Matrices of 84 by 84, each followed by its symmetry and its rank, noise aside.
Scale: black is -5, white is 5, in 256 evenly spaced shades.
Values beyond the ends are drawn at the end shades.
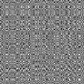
no symmetry, rank three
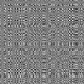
antisymmetric, rank two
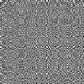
symmetric, rank four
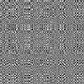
no symmetry, rank two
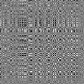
symmetric, rank three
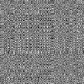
antisymmetric, rank four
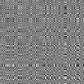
antisymmetric, rank two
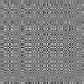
no symmetry, rank two
